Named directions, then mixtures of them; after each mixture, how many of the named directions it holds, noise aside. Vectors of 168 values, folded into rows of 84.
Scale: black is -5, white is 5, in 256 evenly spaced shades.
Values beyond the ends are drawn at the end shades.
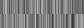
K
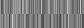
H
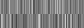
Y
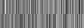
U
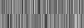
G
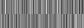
four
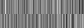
four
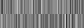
four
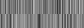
two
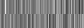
two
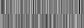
four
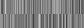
four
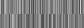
two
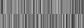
three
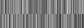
four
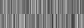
two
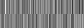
three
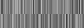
four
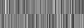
two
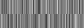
two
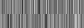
one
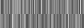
two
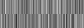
four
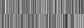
three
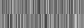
one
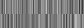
four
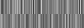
three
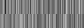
one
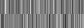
three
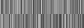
two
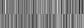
four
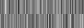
two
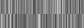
two
